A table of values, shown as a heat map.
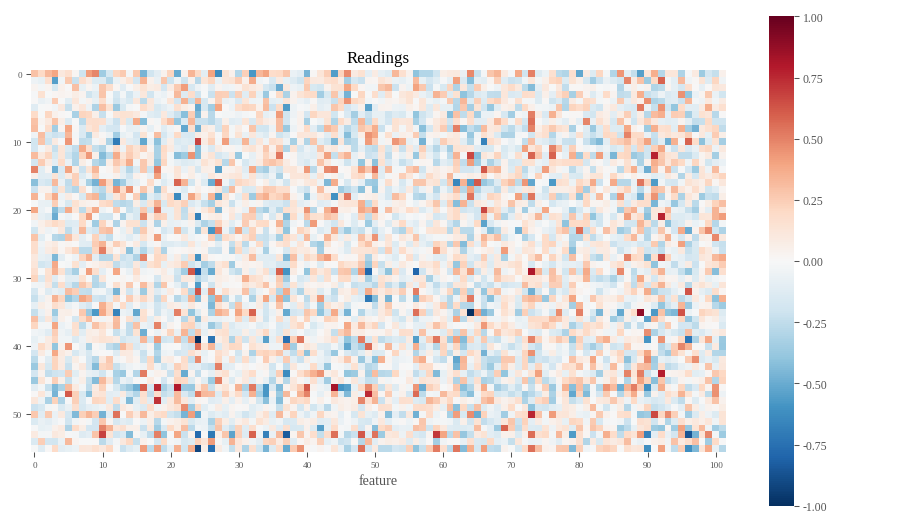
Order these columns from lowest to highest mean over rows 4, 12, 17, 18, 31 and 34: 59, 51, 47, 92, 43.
59, 47, 92, 51, 43
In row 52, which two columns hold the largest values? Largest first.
69, 10
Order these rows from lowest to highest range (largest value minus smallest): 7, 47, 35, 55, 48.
7, 48, 47, 55, 35
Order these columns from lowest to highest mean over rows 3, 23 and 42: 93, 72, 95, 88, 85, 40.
93, 88, 85, 40, 72, 95
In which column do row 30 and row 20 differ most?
66
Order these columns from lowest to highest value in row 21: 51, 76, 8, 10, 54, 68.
10, 54, 51, 76, 68, 8
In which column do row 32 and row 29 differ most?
24
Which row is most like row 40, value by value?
54
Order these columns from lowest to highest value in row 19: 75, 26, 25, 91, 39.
91, 26, 25, 39, 75
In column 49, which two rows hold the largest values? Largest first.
47, 40
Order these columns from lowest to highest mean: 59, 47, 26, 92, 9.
26, 47, 9, 59, 92
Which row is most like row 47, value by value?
9
